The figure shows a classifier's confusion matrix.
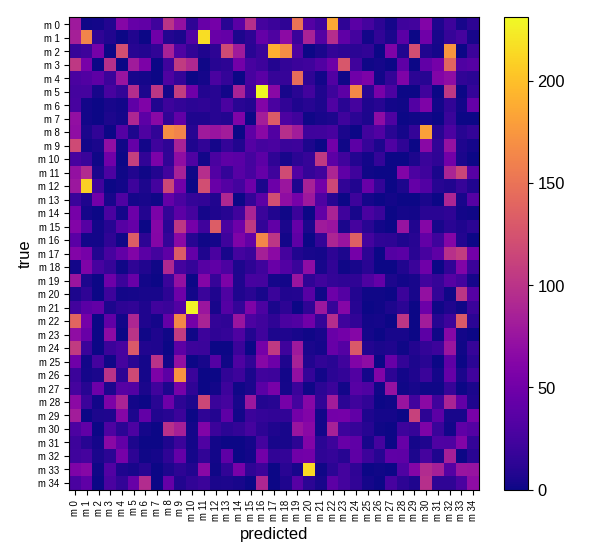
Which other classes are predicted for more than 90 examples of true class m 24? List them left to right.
m 0, m 5, m 17
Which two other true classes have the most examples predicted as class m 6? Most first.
m 34, m 3
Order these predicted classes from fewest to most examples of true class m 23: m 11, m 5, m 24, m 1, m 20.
m 20, m 11, m 1, m 24, m 5
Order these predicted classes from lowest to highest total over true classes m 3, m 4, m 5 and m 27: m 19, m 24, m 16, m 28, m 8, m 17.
m 8, m 28, m 17, m 19, m 24, m 16
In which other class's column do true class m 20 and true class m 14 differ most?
m 33
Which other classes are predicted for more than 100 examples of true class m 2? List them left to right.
m 4, m 13, m 17, m 18, m 29, m 32
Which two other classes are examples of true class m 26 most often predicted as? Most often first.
m 9, m 5
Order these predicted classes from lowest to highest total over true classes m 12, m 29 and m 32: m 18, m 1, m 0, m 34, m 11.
m 34, m 18, m 11, m 0, m 1
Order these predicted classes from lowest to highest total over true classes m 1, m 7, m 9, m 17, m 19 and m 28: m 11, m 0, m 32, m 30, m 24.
m 24, m 30, m 32, m 11, m 0
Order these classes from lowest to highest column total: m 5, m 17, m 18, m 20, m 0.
m 18, m 20, m 17, m 5, m 0
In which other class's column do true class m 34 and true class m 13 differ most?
m 17
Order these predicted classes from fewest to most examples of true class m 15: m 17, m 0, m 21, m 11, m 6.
m 6, m 11, m 17, m 0, m 21
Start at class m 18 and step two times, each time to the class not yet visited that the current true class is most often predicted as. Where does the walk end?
m 30
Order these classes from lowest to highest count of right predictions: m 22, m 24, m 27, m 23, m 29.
m 23, m 27, m 22, m 29, m 24
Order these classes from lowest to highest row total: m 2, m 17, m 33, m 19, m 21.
m 19, m 21, m 33, m 17, m 2
